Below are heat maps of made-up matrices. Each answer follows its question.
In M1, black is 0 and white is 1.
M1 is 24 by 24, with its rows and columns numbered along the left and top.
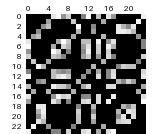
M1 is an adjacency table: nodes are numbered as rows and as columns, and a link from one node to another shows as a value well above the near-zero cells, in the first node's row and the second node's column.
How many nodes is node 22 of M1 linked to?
4
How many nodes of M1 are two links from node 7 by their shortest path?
2
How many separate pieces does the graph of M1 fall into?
2
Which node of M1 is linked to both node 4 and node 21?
node 2
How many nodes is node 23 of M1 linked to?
9
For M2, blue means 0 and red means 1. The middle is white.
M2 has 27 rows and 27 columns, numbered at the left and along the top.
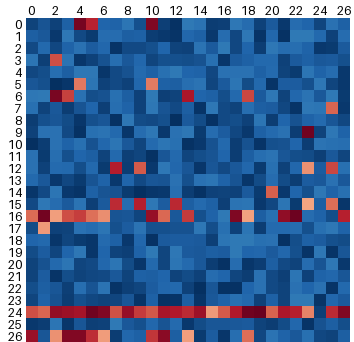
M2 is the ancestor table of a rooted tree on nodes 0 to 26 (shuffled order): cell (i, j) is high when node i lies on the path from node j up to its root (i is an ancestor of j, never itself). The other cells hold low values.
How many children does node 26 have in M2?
3
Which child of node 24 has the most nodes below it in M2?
16
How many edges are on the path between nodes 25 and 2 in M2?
9
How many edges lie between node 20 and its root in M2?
2
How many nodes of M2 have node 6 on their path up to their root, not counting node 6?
4
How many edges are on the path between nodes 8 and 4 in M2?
6
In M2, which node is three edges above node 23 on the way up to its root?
15
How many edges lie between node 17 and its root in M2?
2
